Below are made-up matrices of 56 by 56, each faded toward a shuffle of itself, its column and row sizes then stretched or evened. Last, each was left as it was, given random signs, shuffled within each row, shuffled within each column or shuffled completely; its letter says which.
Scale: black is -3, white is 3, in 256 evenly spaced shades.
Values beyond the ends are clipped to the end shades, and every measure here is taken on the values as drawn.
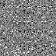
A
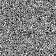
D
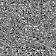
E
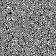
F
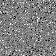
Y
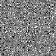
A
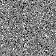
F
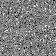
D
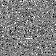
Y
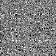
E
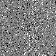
F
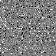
E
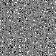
E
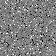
D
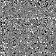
E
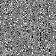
F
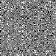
A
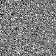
E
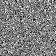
D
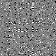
A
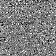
Y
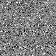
Y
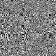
A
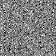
F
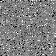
Y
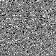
Y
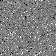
D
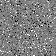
D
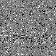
E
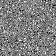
D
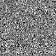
E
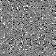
A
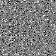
E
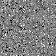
F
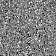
F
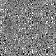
A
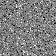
D
